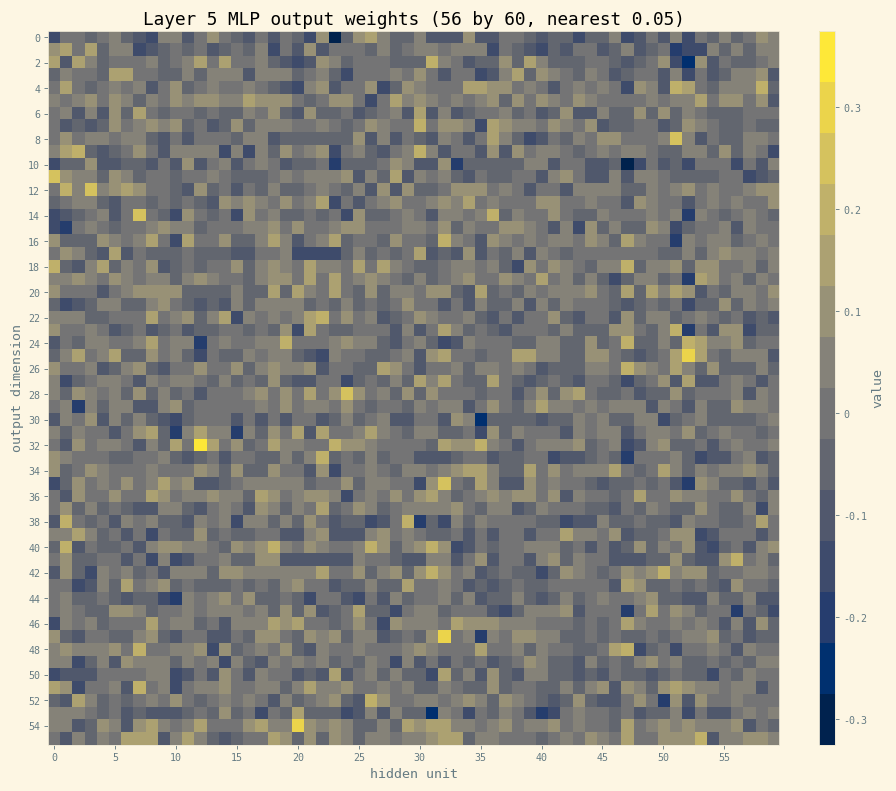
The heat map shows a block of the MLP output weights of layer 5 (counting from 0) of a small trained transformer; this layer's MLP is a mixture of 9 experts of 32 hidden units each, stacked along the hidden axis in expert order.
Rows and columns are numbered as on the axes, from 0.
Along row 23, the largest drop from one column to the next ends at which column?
52
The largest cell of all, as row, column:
32, 12
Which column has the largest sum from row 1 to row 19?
30
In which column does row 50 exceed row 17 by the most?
23
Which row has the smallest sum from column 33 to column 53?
10
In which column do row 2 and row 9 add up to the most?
2
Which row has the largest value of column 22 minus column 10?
31
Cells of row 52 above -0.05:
42
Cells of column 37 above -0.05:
36
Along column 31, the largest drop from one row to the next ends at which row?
53
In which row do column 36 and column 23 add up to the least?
0
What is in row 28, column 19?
0.1
